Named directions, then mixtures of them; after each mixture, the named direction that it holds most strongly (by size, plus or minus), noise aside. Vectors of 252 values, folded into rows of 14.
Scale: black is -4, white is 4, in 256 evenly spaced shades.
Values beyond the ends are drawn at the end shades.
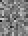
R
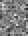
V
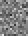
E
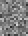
E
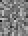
R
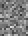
E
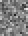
V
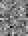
R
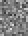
E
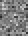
V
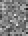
V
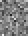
R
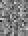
R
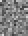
E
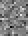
R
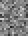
R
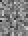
R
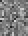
R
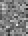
V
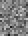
E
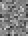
V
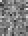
R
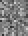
R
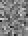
R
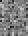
R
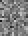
R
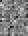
R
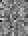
R
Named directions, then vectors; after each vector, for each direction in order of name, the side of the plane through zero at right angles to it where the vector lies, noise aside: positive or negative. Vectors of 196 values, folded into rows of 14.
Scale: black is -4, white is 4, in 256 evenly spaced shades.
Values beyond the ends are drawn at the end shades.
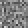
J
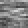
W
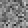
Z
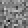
negative, positive, negative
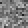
negative, negative, negative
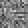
negative, positive, positive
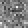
positive, negative, positive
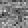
negative, negative, positive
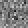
positive, negative, negative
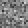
negative, positive, positive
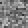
negative, negative, negative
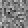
positive, negative, negative
